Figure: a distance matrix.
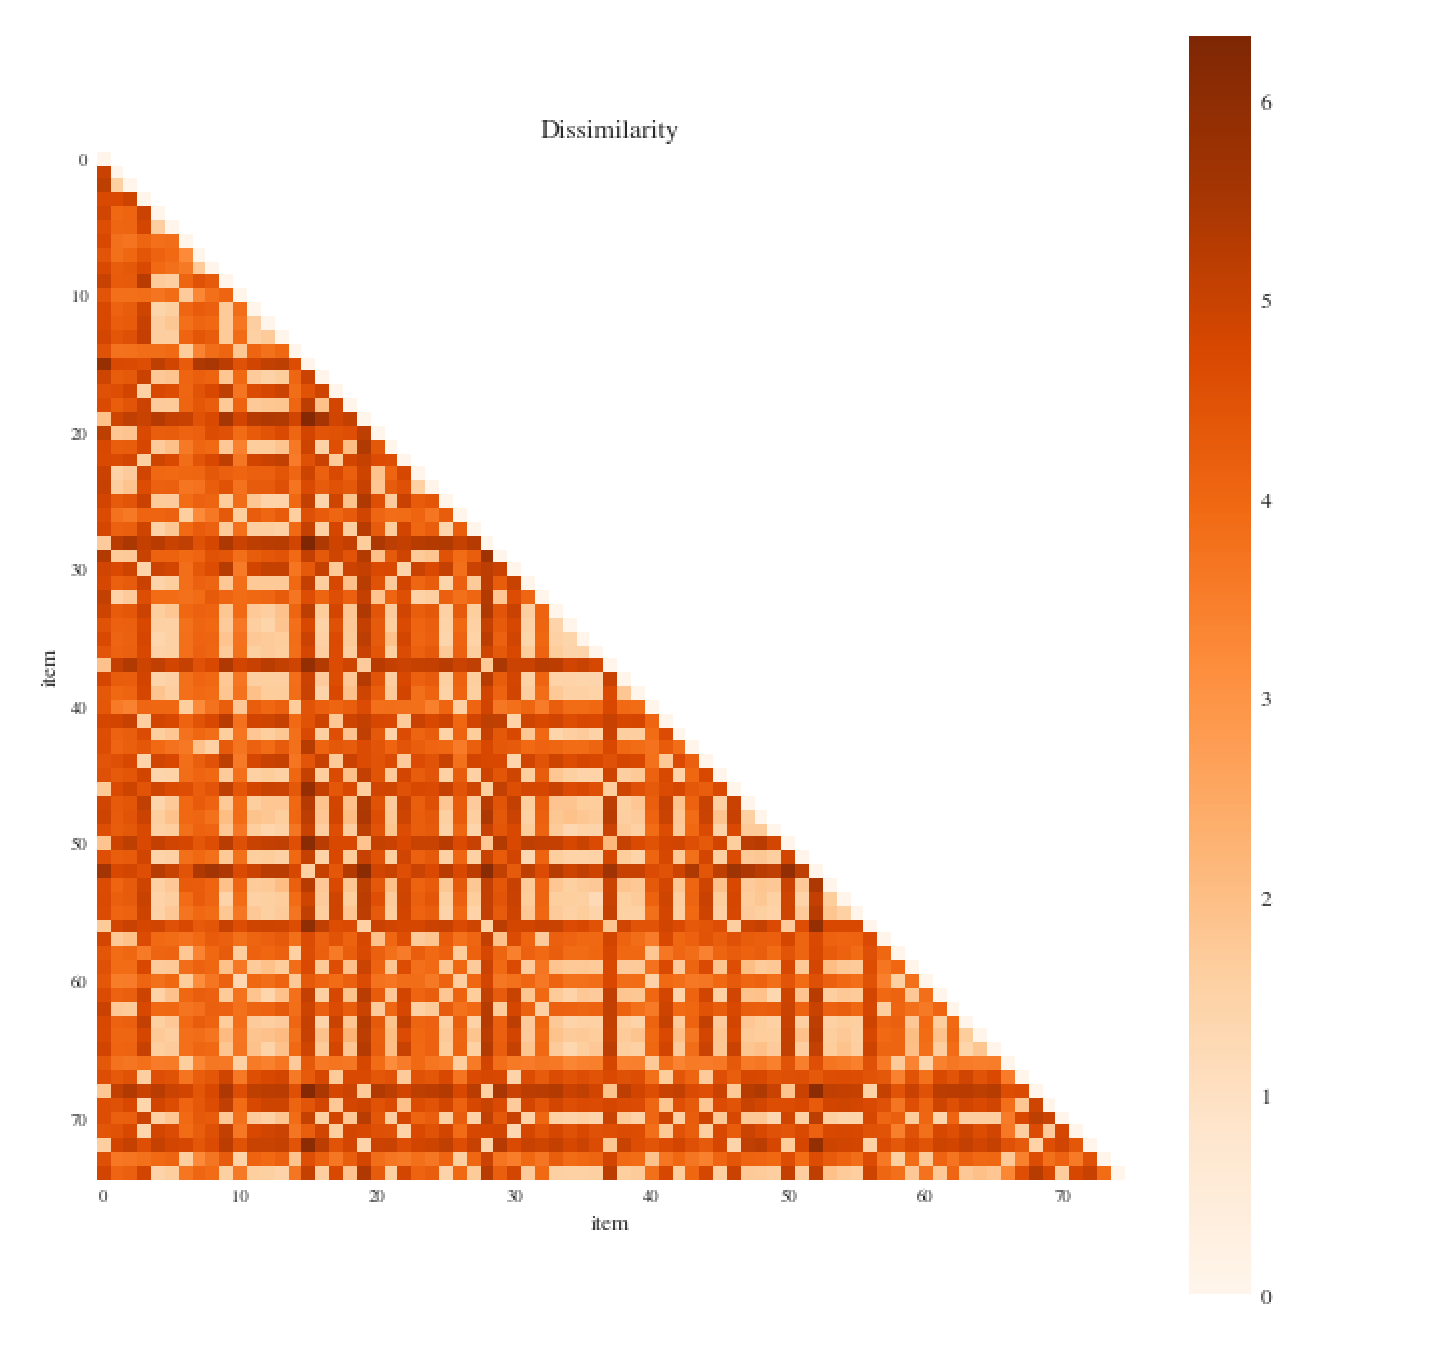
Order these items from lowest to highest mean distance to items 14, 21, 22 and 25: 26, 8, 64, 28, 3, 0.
64, 26, 3, 8, 0, 28
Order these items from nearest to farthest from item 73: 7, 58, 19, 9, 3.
58, 7, 3, 9, 19
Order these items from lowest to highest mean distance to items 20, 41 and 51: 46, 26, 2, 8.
2, 26, 8, 46
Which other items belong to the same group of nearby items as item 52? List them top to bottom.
15
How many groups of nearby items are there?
7
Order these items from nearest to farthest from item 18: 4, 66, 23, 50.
4, 66, 23, 50
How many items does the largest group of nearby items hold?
34
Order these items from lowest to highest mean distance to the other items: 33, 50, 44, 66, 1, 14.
33, 66, 14, 1, 44, 50
